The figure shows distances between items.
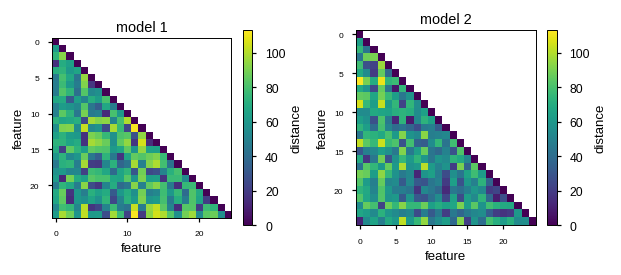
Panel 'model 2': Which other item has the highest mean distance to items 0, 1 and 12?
6
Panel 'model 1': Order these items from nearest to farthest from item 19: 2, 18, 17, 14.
18, 14, 17, 2
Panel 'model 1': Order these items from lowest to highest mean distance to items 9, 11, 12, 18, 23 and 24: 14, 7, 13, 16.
7, 16, 13, 14
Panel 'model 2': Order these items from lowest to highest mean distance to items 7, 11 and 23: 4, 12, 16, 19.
12, 19, 4, 16
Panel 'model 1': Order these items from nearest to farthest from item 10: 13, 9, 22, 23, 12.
12, 23, 9, 22, 13
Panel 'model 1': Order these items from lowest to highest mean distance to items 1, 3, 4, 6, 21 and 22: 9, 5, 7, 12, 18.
18, 9, 5, 7, 12
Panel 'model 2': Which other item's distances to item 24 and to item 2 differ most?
0
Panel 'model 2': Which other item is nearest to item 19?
21
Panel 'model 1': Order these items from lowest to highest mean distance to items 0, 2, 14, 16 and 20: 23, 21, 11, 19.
21, 23, 11, 19
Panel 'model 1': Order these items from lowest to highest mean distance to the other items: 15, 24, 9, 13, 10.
9, 10, 13, 15, 24
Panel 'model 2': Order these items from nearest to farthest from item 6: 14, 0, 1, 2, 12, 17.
14, 12, 2, 1, 17, 0
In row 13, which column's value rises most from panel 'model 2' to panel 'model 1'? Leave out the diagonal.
17
